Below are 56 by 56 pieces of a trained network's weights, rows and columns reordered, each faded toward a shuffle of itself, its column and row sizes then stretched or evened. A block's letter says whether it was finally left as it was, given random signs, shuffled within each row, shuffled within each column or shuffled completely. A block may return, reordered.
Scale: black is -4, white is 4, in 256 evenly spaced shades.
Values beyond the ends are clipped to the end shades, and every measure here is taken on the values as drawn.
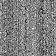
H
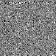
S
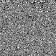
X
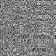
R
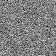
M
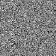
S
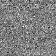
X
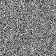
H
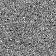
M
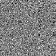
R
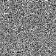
S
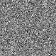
H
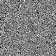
H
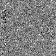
H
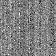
H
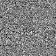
S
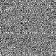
R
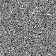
M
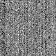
H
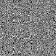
R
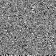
X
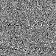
X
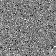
M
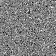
M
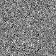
H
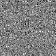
S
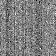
H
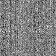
R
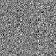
R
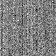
H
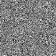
S
